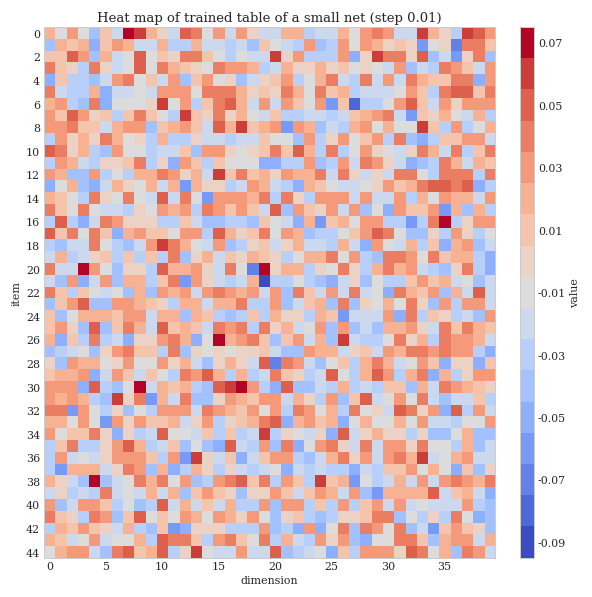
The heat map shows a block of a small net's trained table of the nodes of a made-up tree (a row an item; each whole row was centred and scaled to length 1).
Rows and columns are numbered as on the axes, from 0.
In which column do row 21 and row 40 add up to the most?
10
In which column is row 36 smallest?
12
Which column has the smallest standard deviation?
9
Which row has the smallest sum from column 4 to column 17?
42
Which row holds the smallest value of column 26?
24
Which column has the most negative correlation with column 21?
23
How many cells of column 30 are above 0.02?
15
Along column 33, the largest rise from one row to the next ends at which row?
2
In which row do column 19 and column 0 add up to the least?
21
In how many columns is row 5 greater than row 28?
22
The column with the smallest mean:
27
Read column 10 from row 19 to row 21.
-0.03 0.05 0.01
